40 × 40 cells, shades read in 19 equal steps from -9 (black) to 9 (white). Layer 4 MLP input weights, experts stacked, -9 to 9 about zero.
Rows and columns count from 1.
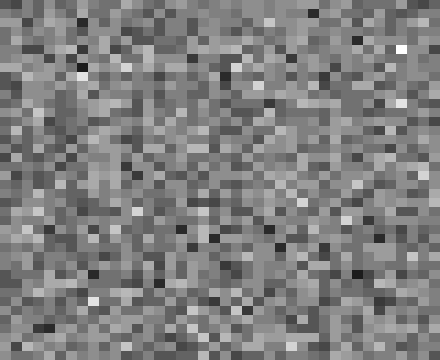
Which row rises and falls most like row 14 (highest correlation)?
28
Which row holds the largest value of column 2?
15
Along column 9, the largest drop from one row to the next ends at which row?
35
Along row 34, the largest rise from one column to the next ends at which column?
9
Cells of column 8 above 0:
16
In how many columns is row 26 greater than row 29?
15
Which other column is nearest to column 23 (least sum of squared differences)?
40
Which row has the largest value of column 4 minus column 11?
24
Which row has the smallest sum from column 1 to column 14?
31
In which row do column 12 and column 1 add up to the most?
8
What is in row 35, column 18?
5
